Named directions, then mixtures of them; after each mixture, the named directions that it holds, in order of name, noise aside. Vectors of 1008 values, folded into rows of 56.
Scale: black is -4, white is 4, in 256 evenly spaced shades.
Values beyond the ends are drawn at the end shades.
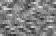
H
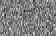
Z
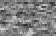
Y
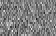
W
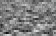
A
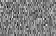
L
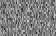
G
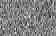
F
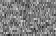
A, H, Z.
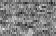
F, Y.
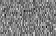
Z.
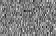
Z.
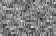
H, Z.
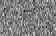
Z.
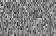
L.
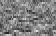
A, L.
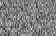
G, W.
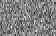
A, F, L.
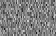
G.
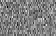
L.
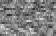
A, H, Y.
